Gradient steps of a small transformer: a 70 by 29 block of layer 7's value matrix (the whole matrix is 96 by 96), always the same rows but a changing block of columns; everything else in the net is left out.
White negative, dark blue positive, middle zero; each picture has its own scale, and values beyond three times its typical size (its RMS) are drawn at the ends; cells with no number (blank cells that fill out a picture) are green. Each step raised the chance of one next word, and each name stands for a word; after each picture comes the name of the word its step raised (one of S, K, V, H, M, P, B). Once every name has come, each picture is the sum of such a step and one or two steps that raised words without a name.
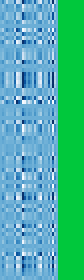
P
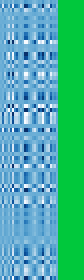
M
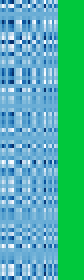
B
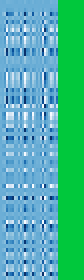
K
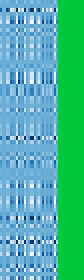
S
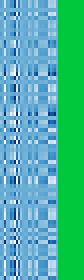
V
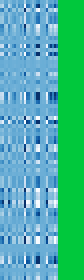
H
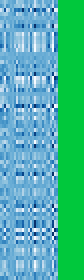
V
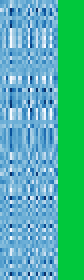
K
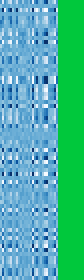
B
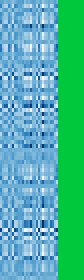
V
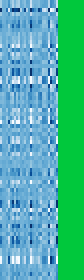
H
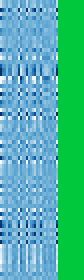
V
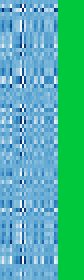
H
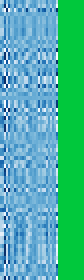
M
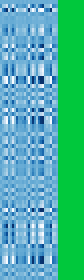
H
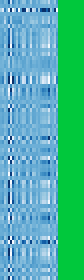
S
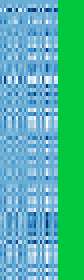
S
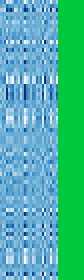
B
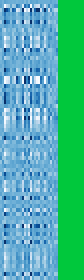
K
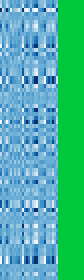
H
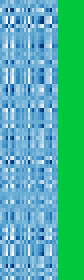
S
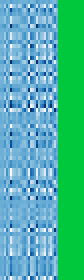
M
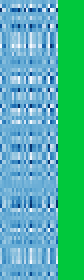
H
